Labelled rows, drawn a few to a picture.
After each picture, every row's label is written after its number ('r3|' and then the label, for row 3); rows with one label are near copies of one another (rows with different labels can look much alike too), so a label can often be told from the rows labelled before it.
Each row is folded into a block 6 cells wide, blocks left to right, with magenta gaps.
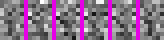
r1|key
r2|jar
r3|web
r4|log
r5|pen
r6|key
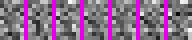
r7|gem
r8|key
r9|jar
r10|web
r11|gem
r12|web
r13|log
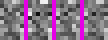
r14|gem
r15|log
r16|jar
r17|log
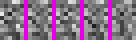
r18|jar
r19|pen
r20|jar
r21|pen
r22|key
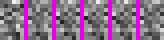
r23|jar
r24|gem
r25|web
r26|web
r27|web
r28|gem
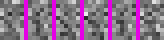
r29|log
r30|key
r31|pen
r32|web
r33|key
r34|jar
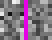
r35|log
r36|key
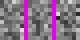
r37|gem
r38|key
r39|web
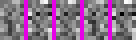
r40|key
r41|log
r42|log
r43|key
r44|log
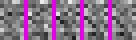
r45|log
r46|jar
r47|web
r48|pen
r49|pen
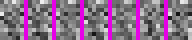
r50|web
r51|gem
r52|log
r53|gem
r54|jar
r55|key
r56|log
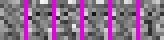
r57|pen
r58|log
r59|jar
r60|log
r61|log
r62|key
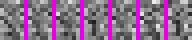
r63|pen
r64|gem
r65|web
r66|key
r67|gem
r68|jar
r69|key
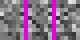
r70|web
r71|pen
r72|jar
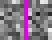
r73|jar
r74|log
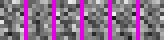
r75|gem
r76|key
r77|jar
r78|web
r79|web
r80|pen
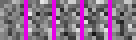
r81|key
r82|log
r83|gem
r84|gem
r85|key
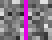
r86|log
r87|jar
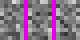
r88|jar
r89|log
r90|pen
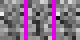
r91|web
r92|key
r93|web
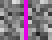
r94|log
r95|gem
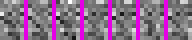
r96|web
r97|pen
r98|web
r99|log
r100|log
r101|key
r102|log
